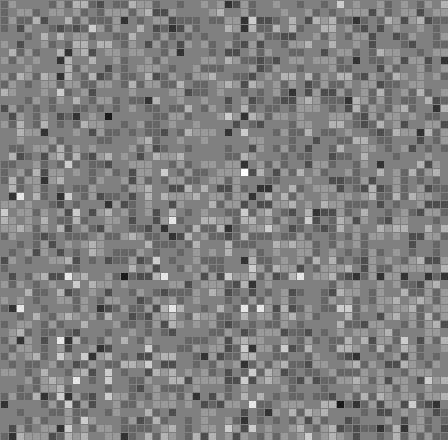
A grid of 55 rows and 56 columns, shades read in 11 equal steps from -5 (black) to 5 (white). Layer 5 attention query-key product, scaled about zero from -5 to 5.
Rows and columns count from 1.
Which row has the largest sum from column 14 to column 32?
28
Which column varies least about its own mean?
15
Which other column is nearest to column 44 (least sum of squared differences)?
36
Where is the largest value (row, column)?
22, 31
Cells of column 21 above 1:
6
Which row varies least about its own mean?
49
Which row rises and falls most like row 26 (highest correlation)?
52
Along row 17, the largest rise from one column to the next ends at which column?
54
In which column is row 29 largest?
34
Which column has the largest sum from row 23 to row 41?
50
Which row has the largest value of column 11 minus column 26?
45
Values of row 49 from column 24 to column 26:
0 1 0
